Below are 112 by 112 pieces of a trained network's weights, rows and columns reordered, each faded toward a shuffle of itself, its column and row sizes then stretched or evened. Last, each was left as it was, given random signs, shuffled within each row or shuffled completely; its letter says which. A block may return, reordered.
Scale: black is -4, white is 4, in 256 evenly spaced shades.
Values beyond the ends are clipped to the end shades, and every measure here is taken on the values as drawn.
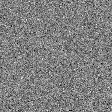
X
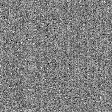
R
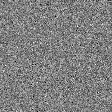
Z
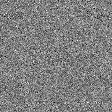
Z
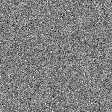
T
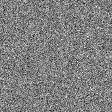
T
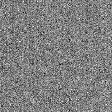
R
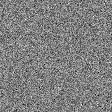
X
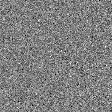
R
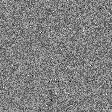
Z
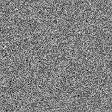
R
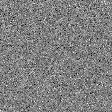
X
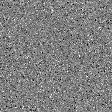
X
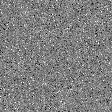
T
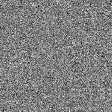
R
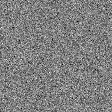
X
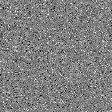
R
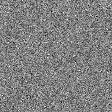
Z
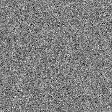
Z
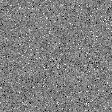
Z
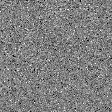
Z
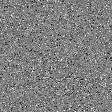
X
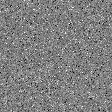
T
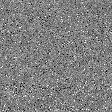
X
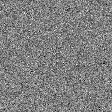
X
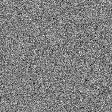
Z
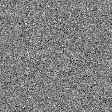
Z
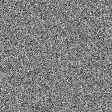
T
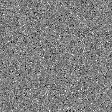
Z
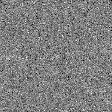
R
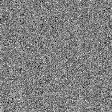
R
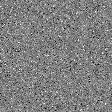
T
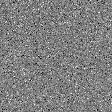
X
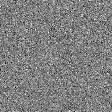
R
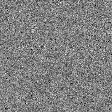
Z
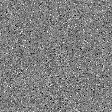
Z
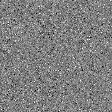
Z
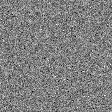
X
